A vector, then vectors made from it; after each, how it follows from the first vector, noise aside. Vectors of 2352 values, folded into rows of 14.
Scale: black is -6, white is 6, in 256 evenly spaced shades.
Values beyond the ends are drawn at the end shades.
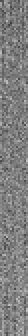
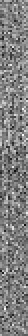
wrapped around, scaled up.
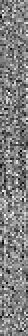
wrapped around, negated, scaled up.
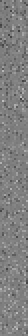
reversed, negated, partly zeroed.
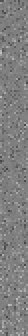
partly zeroed.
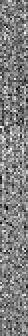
wrapped around, negated, scaled up.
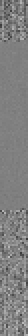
reversed, negated, partly zeroed.
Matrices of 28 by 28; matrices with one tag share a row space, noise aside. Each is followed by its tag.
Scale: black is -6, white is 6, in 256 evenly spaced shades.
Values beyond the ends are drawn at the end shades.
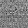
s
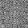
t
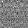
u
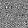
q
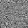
q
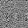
q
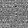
s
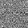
t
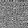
t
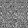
s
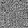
t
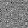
q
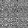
u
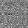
u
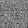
u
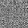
t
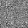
q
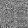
q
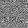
t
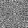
t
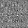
u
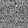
s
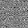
t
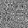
q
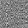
q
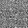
s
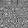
u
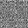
s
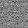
u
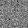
u
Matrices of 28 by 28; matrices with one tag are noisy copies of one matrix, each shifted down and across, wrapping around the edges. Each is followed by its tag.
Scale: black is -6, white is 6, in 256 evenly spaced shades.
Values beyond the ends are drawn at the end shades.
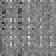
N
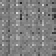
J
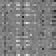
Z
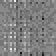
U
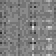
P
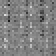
J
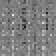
J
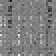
N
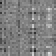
P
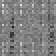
N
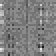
P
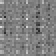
J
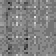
N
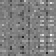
Z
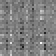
J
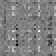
J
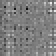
U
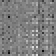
U
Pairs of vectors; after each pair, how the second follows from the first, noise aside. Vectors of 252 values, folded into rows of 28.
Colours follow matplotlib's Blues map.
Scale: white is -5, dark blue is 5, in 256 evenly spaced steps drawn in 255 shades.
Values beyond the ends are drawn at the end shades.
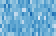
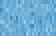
reversed, negated, shrunk.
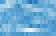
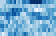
wrapped around, negated, scaled up.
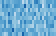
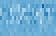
reversed, partly zeroed.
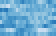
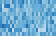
sign-scrambled.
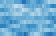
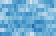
reversed, negated.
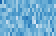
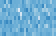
reversed, partly zeroed.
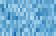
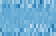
reversed, partly zeroed.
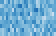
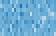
partly zeroed.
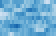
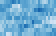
reversed.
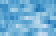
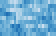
reversed.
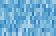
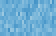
reversed, negated, shrunk.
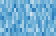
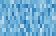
reversed, negated.
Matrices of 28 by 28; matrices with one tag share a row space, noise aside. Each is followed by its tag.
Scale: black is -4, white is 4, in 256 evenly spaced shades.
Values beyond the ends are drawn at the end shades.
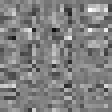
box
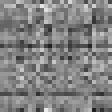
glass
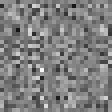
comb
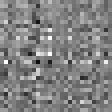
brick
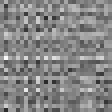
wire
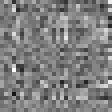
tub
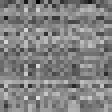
wire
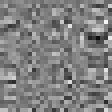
box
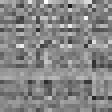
glass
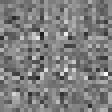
comb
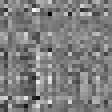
brick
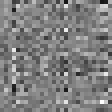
tub
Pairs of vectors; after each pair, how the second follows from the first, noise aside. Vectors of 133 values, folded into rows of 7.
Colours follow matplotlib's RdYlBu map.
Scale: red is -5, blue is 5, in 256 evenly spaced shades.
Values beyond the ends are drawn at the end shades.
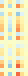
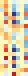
wrapped around, negated, scaled up.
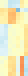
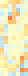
sign-scrambled.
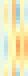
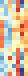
wrapped around, scaled up.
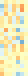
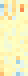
partly zeroed.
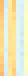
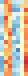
wrapped around, scaled up.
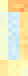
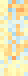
sign-scrambled.
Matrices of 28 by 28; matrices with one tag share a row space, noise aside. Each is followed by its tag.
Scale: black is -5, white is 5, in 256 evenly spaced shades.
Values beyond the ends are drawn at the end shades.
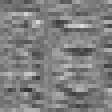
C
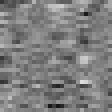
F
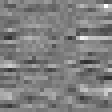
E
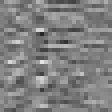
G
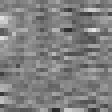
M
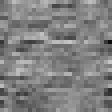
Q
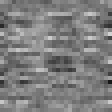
Q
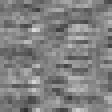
C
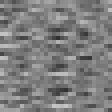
F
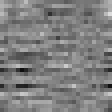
Q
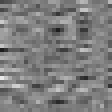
F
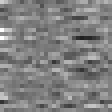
M
